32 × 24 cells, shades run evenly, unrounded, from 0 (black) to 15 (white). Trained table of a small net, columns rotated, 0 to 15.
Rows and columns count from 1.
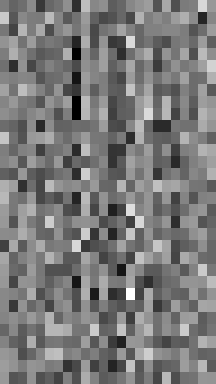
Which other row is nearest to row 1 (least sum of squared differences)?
13
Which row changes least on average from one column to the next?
30
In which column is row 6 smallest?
2
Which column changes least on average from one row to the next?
22
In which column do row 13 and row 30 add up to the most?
17
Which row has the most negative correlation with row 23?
28
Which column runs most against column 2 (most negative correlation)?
24
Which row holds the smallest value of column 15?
12
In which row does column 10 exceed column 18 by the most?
15
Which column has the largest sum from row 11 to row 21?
10
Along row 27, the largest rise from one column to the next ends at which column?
16
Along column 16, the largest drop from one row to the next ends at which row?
20
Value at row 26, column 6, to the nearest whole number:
4
